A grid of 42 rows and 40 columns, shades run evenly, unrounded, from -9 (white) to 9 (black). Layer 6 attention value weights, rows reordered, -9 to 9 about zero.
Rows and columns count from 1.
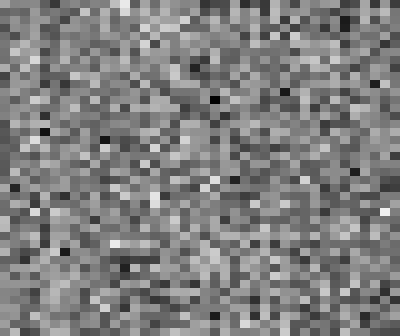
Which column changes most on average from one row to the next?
15
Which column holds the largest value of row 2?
27
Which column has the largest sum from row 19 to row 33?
40
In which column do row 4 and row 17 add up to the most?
5
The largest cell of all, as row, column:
13, 22
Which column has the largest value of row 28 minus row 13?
10
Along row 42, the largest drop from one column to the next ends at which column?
35
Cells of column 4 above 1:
12
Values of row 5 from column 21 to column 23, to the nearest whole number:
-1 0 -1
